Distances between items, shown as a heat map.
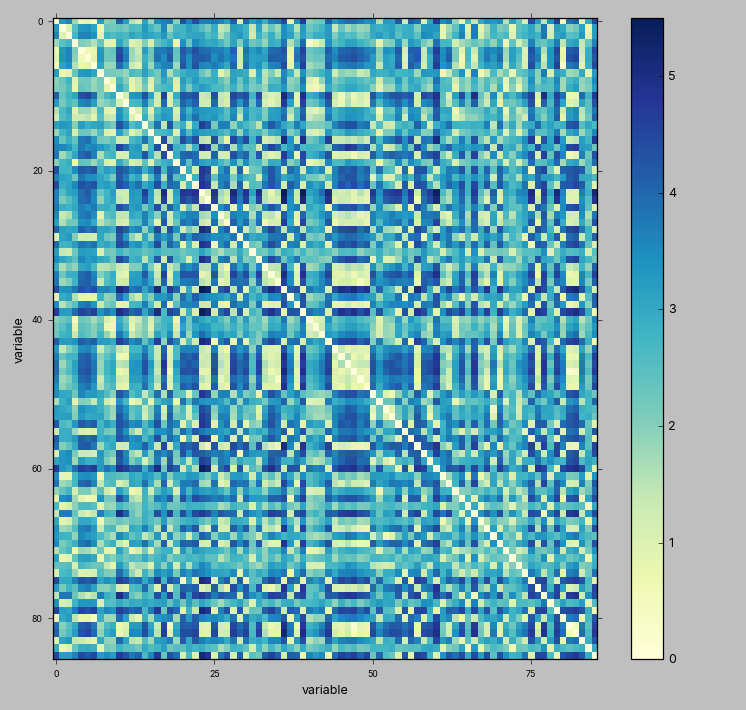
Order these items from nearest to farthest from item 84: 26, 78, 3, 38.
78, 26, 38, 3
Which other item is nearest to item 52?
69
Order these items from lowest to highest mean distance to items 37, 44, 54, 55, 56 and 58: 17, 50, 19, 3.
3, 19, 50, 17
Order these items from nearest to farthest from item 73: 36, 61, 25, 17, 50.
50, 17, 25, 61, 36
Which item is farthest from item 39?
23
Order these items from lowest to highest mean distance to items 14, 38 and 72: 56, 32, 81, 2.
2, 81, 32, 56
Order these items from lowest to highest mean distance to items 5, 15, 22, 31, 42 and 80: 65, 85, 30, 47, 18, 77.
65, 77, 30, 85, 18, 47
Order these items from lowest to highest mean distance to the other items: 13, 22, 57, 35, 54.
13, 35, 57, 54, 22
